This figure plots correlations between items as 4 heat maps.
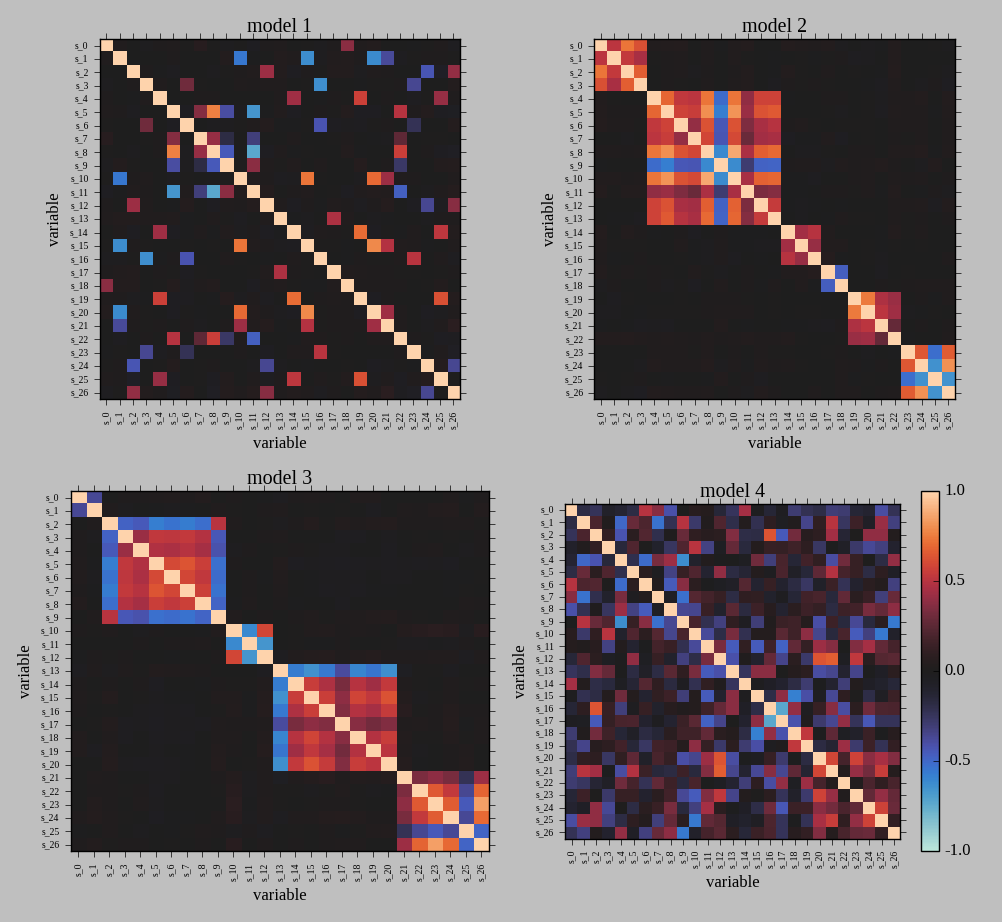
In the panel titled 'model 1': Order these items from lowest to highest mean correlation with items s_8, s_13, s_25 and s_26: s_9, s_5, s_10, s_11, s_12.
s_11, s_9, s_10, s_12, s_5
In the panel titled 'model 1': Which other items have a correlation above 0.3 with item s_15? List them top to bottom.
s_10, s_20, s_21
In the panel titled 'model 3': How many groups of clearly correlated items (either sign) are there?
5
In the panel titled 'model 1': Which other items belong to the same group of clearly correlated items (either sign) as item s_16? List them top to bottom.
s_3, s_6, s_23
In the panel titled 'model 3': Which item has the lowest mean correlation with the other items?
s_13
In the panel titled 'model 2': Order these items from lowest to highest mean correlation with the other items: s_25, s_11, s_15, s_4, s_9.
s_9, s_25, s_15, s_11, s_4
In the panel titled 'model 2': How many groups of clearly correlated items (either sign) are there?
6
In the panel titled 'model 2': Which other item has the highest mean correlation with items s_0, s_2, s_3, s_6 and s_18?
s_1
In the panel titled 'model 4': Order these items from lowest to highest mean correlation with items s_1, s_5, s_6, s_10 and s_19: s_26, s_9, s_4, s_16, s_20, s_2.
s_4, s_26, s_20, s_16, s_2, s_9
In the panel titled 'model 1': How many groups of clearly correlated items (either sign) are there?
7
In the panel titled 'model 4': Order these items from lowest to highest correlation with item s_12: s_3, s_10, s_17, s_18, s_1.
s_17, s_10, s_3, s_18, s_1
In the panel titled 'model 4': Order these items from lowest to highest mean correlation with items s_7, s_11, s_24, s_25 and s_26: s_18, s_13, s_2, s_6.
s_13, s_6, s_18, s_2
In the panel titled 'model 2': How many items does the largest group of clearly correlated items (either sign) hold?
10
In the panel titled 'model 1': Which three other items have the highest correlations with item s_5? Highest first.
s_8, s_22, s_7
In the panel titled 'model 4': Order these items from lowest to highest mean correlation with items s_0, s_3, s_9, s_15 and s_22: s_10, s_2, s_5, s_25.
s_25, s_2, s_5, s_10
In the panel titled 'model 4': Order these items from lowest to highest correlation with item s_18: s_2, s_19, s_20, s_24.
s_20, s_24, s_2, s_19
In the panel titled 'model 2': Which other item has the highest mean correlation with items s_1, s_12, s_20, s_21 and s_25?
s_19
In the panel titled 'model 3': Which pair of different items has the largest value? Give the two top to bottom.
s_23, s_26
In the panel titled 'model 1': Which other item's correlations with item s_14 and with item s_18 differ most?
s_19
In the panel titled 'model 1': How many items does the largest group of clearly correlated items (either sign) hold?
6
